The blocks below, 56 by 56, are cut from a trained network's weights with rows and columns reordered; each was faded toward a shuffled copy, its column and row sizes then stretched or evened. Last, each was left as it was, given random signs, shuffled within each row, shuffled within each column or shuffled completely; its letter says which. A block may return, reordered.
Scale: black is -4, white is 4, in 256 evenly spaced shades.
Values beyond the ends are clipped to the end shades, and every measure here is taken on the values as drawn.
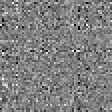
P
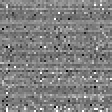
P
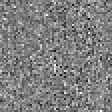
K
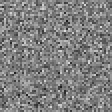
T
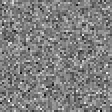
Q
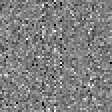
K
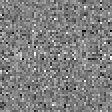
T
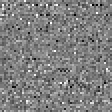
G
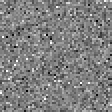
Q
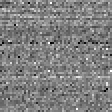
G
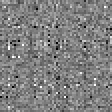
P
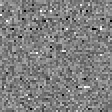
G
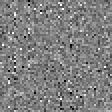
K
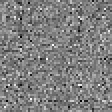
T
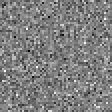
Q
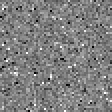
Q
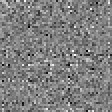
T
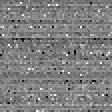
G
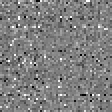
T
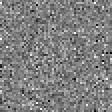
K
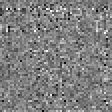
T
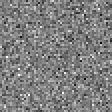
Q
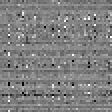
P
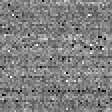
G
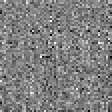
P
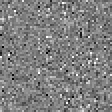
K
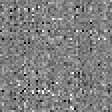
P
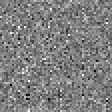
K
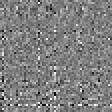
P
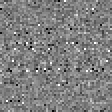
G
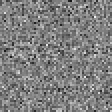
G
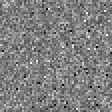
Q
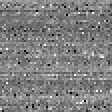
G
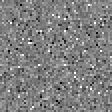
Q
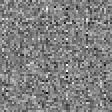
T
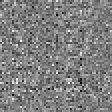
P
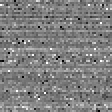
G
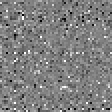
P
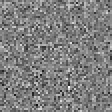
T
